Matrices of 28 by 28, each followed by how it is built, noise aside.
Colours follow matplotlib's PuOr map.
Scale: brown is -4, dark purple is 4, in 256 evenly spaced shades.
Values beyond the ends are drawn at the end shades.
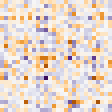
low rank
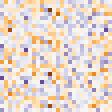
repeating rows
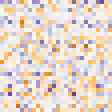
low rank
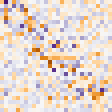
banded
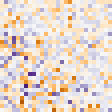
lower triangular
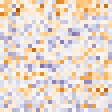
blocks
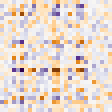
low rank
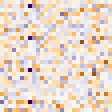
repeating rows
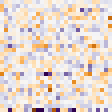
uneven rows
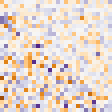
lower triangular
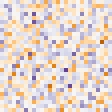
noise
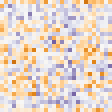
blocks
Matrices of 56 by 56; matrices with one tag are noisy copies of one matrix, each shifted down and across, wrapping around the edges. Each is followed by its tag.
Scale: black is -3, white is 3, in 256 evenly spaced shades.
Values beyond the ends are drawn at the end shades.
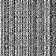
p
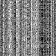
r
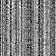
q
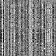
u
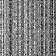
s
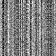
q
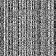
p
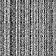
p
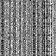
s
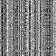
q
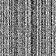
p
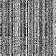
u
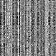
u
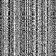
q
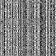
p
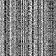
q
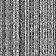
p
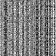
s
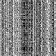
r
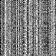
q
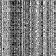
r
